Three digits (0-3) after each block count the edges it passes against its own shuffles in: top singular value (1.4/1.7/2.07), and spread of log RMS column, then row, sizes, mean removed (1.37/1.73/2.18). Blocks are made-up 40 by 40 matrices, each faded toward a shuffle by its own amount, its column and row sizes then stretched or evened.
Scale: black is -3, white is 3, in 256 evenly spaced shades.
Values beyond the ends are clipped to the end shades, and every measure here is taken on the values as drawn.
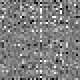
1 3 2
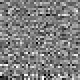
2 1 3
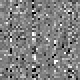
2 3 0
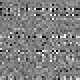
3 2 3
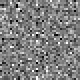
1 2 0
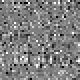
2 0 2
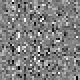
2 3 0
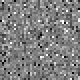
0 2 1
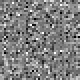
0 2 0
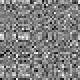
3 0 2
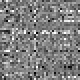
2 2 3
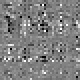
1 3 3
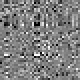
3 2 2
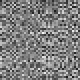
3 2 1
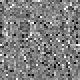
1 0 1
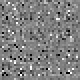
1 2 2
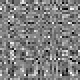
3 2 3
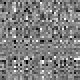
3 2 3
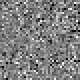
0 1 1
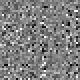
0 3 2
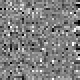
1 3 2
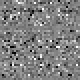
0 1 3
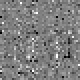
1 2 1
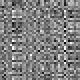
3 3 1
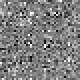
1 2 2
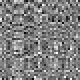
3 0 2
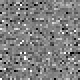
0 0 3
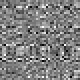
3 1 3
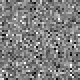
0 1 1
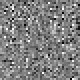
1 2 0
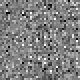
0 2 0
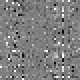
2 3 1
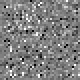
0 1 1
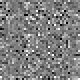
2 2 3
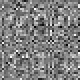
3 2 2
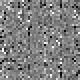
0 3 0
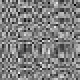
3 3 0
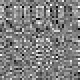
3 3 1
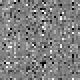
0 3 1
